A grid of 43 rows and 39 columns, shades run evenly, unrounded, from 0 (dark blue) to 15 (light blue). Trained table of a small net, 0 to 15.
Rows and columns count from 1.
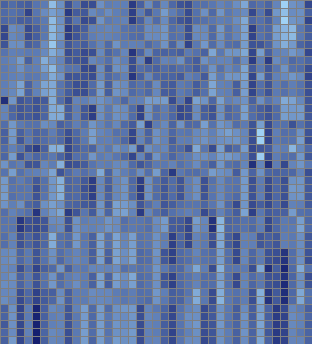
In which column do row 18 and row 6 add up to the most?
7
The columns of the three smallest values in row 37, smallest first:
36, 34, 5
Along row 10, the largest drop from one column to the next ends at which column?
32
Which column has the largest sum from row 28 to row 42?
28
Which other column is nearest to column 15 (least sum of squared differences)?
13
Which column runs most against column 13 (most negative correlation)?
22
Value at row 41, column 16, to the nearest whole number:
9
